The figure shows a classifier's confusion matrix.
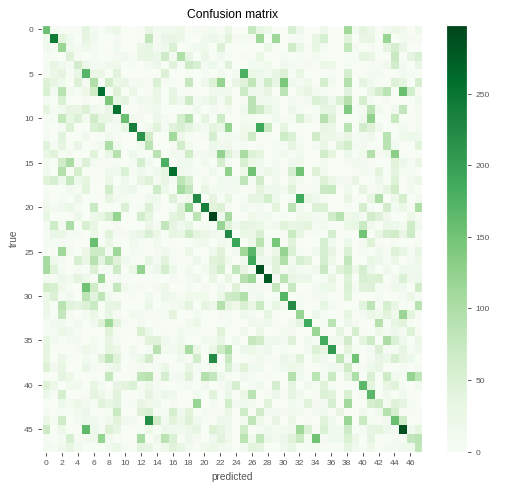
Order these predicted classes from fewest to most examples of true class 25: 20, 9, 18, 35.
20, 18, 35, 9
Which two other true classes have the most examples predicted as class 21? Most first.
37, 39
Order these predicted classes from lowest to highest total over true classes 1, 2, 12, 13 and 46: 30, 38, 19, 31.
19, 30, 31, 38
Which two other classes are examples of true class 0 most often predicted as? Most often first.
38, 26
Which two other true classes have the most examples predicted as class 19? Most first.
42, 21
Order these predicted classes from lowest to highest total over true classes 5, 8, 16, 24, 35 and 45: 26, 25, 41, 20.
20, 41, 25, 26
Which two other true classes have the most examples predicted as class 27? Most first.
11, 1
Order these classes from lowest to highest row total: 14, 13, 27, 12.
13, 12, 14, 27
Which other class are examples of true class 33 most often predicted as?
8
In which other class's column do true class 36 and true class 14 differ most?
44
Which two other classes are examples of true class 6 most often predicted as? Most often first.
30, 22
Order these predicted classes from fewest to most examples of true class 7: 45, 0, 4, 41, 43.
4, 41, 0, 43, 45
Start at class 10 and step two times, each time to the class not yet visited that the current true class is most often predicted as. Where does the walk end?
26
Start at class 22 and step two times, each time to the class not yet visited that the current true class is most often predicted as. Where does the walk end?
17
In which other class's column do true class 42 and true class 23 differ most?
40
